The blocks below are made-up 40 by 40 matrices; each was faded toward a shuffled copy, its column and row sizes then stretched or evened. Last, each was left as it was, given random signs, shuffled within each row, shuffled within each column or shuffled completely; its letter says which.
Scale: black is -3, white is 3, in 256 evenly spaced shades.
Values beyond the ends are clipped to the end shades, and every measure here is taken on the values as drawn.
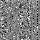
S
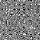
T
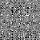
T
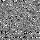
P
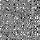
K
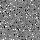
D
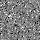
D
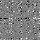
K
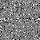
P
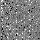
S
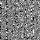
S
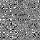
T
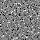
D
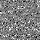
P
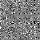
K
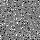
D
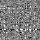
K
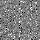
S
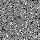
D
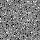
D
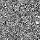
K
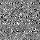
P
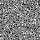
D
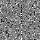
S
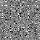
K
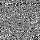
P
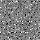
P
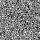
D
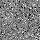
D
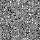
S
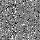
S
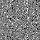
S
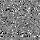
P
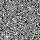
D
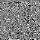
K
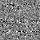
P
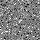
D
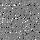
P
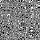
K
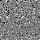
K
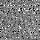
P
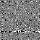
K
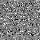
P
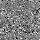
P
